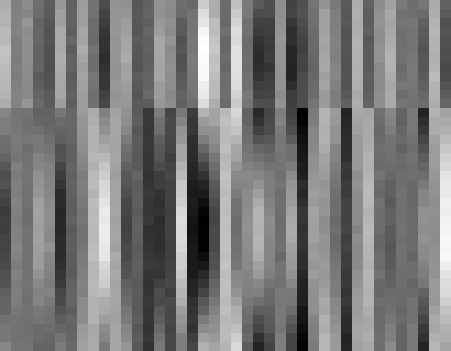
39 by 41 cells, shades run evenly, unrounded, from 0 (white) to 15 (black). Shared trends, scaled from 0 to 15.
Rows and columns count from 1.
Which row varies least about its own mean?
1
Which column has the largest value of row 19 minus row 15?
19
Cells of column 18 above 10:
27
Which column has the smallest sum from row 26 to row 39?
41
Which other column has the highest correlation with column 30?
31
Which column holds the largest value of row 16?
28
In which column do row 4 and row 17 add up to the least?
22
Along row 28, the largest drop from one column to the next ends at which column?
17
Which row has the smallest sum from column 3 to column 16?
5
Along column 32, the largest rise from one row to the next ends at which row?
13
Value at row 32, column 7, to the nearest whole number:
9
